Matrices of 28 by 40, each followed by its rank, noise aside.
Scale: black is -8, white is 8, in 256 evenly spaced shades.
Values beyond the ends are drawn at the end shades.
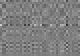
two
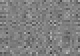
four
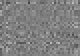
four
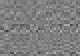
three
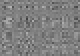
three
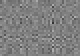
three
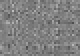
six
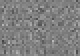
four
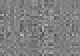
four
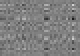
two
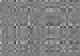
two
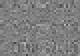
six
